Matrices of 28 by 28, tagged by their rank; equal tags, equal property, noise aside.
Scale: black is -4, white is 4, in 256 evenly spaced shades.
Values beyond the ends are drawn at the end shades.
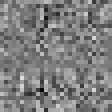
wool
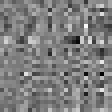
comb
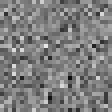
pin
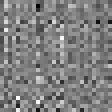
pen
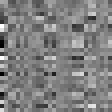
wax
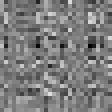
comb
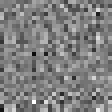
pen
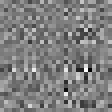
comb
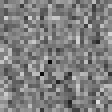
pin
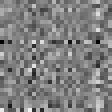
pen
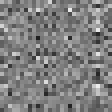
pen
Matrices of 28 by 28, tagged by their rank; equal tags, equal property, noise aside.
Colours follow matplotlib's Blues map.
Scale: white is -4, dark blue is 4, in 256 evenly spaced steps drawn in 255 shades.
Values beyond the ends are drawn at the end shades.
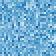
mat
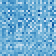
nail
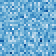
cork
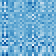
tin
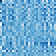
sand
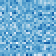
nail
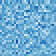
cork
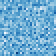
cork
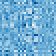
sand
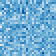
cork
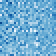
mat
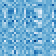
tin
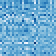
sand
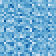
sand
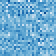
cork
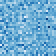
cork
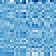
sand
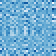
sand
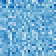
cork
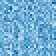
cork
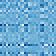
tin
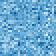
mat
